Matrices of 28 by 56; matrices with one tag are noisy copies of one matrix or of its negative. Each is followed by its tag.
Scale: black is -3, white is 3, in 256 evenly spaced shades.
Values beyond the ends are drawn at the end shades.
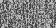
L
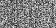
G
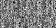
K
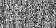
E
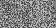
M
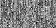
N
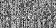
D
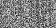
M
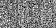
G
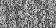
E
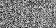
G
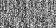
K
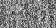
E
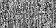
L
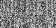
K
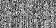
D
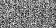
G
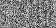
M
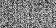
G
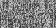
L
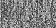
N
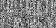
K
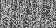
N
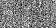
M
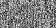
L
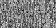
L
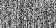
D
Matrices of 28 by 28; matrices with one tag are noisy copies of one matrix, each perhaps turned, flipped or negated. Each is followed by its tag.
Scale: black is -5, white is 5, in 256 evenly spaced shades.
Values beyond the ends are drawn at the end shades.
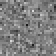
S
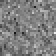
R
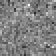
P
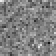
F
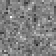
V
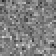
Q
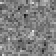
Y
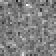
P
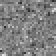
Q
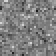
R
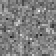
V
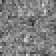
Y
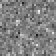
V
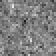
Y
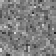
R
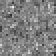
F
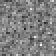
S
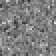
R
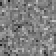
Q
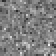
Q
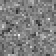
V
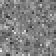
R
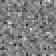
S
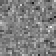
P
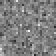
S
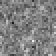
R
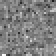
Q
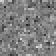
F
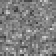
F
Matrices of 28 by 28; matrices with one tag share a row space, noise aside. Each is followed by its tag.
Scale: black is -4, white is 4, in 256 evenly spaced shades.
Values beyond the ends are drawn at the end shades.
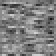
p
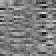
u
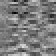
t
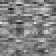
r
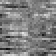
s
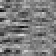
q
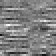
s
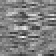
t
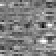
u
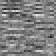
p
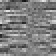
s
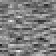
r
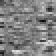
u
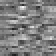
t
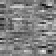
u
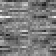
s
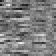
q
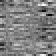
u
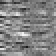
q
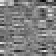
u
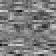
r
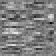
p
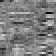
u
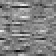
q
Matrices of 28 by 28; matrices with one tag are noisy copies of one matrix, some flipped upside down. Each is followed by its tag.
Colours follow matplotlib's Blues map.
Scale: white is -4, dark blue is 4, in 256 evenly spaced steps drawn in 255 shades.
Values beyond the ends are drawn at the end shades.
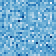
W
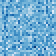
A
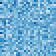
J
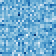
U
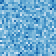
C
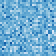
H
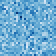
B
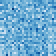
C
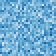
U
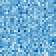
J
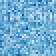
W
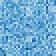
A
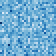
J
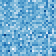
H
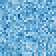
A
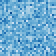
A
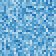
A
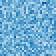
B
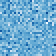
H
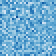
B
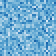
A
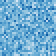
A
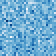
B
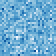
W
